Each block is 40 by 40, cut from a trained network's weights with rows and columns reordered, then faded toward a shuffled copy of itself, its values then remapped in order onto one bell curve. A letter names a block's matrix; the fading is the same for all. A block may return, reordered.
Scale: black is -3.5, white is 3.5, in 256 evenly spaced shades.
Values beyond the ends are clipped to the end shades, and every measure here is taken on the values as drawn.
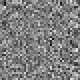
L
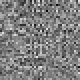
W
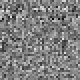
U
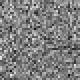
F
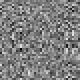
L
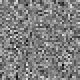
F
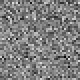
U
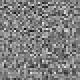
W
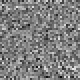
U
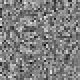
F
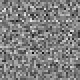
U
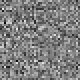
W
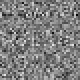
W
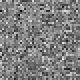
W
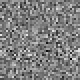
U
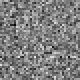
U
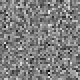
F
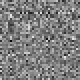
W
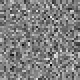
L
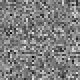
F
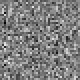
F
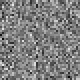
F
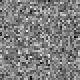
F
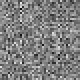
L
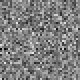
U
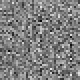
F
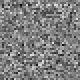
U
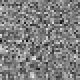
W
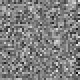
F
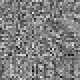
W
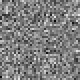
W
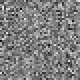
F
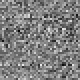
U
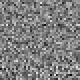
U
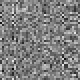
L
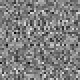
W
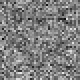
W
